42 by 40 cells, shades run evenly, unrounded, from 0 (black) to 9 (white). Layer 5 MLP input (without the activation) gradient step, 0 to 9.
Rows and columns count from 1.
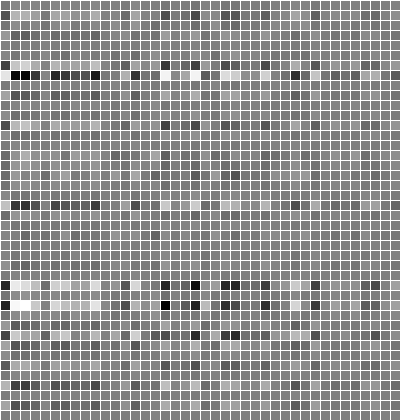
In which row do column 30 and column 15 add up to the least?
8
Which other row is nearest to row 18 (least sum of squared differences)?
3
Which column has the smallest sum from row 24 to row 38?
20
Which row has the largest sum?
31
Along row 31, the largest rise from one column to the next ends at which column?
2
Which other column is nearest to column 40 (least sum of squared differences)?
34
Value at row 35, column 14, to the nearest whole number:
3
